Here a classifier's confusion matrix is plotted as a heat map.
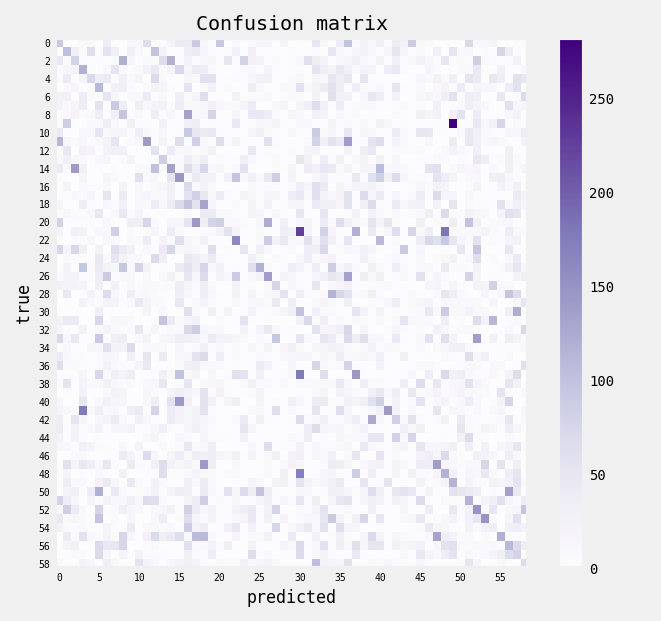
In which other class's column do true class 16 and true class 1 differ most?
12
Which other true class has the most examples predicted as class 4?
1
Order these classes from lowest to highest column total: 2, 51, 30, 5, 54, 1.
54, 2, 1, 51, 5, 30
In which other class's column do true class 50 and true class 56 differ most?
25
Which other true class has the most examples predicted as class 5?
50
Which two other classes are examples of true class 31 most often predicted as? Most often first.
54, 13
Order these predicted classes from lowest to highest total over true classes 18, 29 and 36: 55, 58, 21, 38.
21, 38, 55, 58
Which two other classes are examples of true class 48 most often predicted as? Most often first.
30, 37
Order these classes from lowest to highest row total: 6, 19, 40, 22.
19, 6, 40, 22
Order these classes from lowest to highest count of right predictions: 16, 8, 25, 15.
16, 8, 25, 15
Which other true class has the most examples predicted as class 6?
26
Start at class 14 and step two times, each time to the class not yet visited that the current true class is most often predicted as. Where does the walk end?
8
